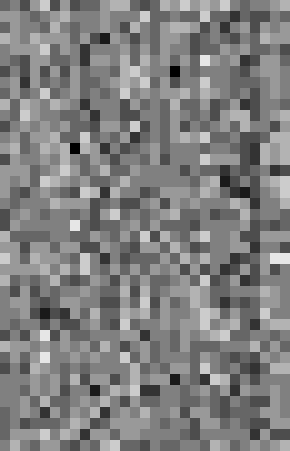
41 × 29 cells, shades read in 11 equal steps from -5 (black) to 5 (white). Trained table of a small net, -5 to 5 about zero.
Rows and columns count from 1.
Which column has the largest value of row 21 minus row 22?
8
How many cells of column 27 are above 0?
17
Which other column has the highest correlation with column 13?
21
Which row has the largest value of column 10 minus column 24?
18
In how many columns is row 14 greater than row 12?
13
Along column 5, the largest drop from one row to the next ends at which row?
38
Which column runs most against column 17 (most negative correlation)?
16
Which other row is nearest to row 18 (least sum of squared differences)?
24
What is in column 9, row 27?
1
